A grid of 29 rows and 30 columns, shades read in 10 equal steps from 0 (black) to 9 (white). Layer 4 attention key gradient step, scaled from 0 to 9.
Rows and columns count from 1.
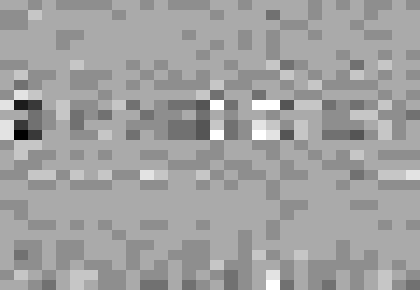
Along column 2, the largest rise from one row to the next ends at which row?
15
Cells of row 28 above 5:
15
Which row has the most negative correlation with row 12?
18
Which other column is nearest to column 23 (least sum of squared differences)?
9
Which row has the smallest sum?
14
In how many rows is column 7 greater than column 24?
6
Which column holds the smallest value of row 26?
2
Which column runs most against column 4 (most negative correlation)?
27
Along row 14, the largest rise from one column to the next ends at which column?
16
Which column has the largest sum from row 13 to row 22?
19
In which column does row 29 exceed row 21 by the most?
20
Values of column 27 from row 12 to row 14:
7 6 5
